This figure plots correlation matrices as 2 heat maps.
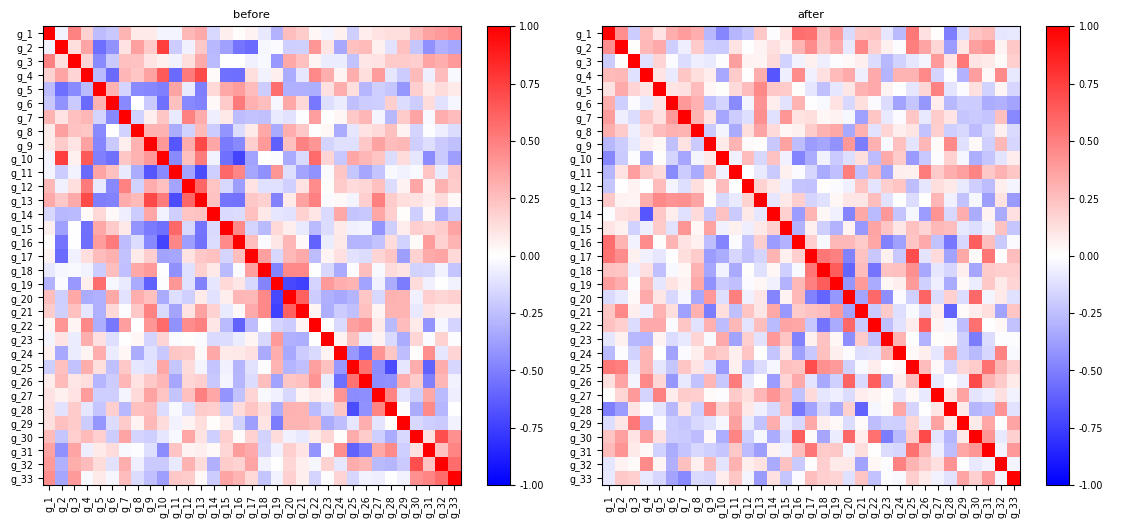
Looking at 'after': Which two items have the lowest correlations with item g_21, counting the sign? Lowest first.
g_28, g_9
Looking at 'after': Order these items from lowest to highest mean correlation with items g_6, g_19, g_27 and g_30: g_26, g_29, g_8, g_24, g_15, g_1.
g_24, g_15, g_26, g_29, g_8, g_1
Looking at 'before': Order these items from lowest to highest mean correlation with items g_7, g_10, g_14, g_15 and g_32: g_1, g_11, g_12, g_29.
g_11, g_29, g_1, g_12
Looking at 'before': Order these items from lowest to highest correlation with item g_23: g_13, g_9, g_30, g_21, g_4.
g_21, g_9, g_13, g_30, g_4
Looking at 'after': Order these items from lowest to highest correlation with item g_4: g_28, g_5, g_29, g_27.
g_29, g_27, g_28, g_5
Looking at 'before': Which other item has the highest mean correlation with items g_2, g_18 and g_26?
g_10
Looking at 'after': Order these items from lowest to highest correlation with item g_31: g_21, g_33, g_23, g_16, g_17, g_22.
g_23, g_22, g_21, g_16, g_33, g_17
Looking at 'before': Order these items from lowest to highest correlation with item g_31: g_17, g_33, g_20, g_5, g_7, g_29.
g_29, g_7, g_5, g_20, g_17, g_33
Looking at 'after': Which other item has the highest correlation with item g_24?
g_32
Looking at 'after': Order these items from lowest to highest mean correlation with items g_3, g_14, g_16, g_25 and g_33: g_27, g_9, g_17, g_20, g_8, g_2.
g_9, g_20, g_8, g_27, g_2, g_17
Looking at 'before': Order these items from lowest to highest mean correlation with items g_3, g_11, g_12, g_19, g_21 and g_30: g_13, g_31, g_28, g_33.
g_28, g_13, g_31, g_33
